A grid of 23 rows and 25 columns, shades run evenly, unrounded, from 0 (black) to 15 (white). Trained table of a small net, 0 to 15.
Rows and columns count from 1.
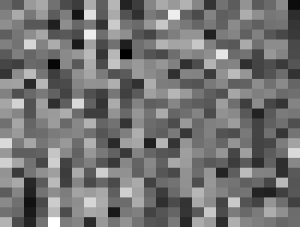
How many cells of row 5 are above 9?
8
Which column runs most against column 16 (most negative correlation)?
18
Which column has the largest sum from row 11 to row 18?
1
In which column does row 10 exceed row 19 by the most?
13
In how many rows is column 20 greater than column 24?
15
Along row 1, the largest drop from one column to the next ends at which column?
11
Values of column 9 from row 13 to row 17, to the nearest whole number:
6 5 6 7 5
